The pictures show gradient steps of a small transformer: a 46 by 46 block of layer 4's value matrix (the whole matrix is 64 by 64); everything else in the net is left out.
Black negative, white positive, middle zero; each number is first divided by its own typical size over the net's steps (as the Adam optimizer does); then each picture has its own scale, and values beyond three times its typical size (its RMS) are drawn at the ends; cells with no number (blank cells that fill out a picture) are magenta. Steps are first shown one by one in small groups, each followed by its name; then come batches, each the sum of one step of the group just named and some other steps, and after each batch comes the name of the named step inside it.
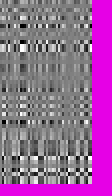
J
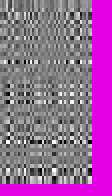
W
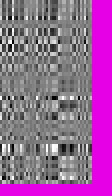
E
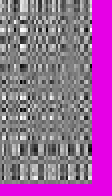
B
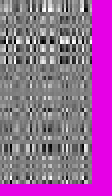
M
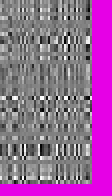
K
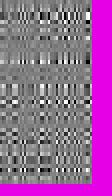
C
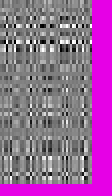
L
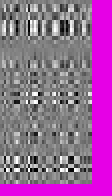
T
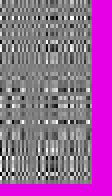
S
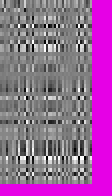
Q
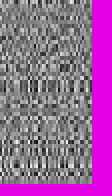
S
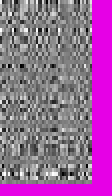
B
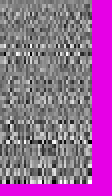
W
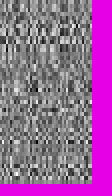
L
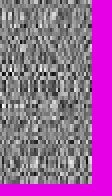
J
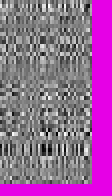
M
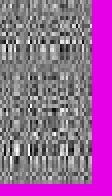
L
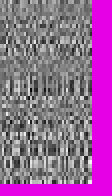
L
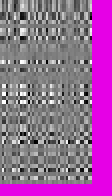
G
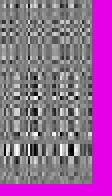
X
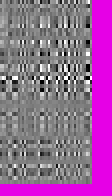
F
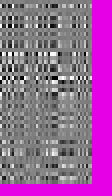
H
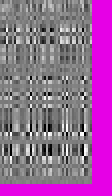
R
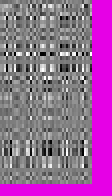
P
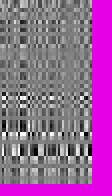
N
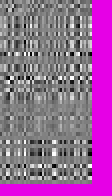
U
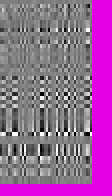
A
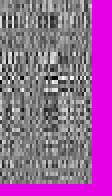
H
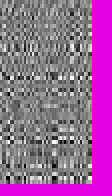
U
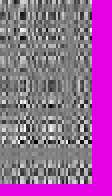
G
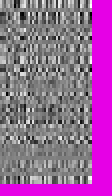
G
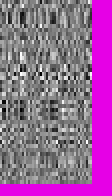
F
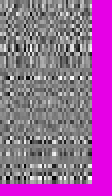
U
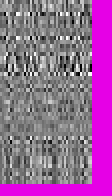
P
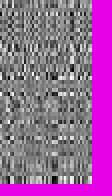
H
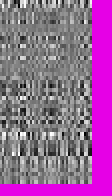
N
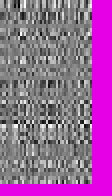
G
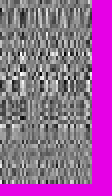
F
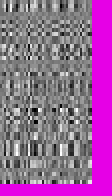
X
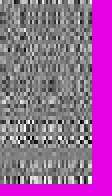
G
